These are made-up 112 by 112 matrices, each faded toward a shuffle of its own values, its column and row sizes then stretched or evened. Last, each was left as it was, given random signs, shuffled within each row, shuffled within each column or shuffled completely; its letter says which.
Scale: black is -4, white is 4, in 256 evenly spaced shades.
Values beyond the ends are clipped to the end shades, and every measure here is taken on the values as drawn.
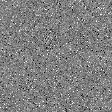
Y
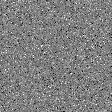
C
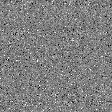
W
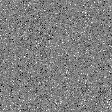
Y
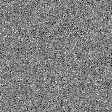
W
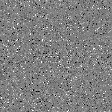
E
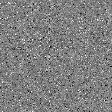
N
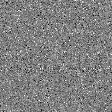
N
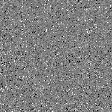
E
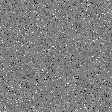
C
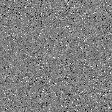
N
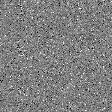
Y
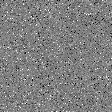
W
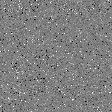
W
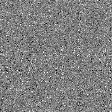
N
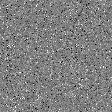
Y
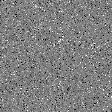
Y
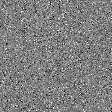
Y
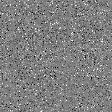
N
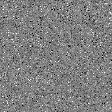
E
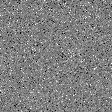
C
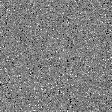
Y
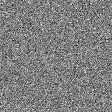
C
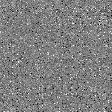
E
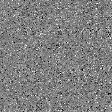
E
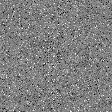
Y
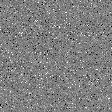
W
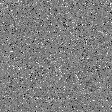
W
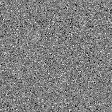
W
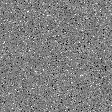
C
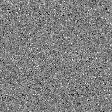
W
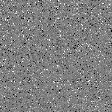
E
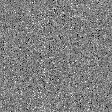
Y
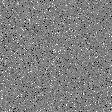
C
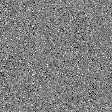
Y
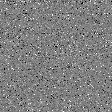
W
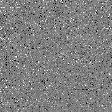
E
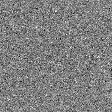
W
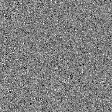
Y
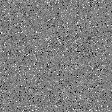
N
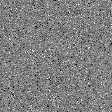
Y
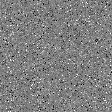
Y
